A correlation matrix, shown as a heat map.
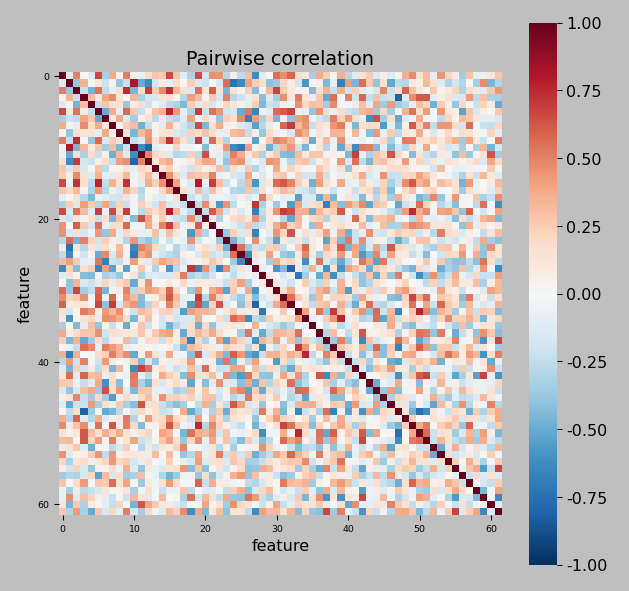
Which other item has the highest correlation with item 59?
42
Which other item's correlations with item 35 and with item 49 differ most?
19
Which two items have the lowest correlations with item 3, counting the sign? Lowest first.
47, 37
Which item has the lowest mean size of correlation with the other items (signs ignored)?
13
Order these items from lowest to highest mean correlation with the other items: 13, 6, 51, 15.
6, 13, 51, 15
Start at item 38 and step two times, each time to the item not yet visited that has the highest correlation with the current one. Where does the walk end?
50
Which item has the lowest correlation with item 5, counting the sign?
27
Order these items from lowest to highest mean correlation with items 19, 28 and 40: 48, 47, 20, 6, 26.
20, 47, 26, 6, 48
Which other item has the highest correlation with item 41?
11
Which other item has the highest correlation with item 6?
44
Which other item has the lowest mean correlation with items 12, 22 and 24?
1
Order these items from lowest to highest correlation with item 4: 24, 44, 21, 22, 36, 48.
48, 21, 22, 24, 36, 44
